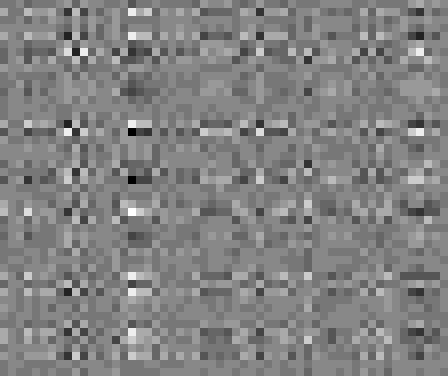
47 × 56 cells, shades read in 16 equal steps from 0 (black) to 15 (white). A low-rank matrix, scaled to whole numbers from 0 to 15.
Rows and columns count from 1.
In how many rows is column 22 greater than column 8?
12
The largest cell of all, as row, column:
27, 17
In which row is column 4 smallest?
23
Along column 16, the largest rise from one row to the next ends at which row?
22
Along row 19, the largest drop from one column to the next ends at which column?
11
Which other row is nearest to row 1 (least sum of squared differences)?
6
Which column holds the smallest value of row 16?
9
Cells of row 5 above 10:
8
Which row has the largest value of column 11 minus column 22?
7
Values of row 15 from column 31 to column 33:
8 9 7
